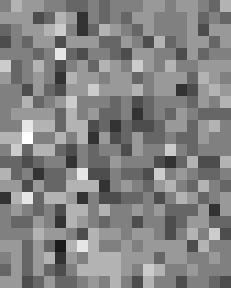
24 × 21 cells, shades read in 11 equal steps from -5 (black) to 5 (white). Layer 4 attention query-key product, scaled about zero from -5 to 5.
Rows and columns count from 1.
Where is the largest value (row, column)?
12, 3
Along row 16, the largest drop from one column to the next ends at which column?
10
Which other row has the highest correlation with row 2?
5
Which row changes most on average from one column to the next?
17
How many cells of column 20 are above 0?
7
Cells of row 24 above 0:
6
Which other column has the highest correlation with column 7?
19
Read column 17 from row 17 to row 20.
2 -1 -1 0
